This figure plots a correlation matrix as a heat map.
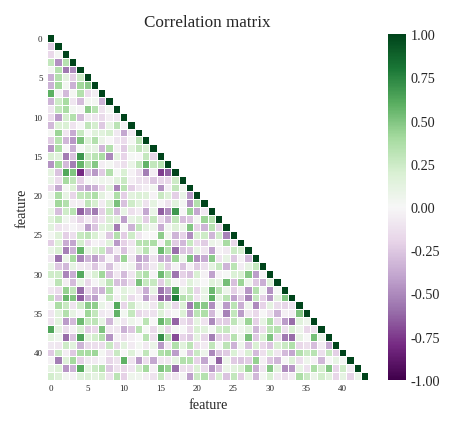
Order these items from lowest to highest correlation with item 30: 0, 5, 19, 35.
19, 35, 5, 0
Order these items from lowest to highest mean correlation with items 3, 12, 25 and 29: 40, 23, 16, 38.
16, 40, 38, 23
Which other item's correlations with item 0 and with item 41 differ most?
37
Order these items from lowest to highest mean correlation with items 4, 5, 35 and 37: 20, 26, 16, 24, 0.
24, 26, 0, 16, 20
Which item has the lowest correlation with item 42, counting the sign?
17
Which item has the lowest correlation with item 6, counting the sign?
22
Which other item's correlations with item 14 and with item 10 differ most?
41
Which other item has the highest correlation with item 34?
9
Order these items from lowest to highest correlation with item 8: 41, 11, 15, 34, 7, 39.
15, 7, 41, 34, 11, 39
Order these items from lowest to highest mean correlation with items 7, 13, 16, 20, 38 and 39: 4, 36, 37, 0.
0, 37, 36, 4
